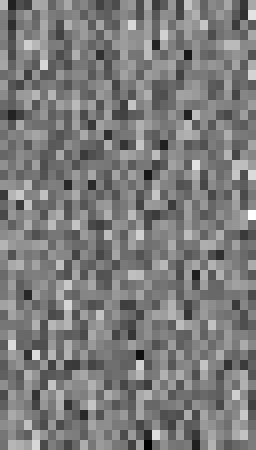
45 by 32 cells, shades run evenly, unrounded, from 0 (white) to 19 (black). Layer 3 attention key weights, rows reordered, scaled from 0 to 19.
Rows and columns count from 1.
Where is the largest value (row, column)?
45, 19
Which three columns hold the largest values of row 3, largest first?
2, 30, 8
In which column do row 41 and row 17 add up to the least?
25
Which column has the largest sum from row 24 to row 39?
16
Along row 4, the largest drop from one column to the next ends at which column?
21
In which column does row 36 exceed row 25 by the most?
18
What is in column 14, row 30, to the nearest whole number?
10
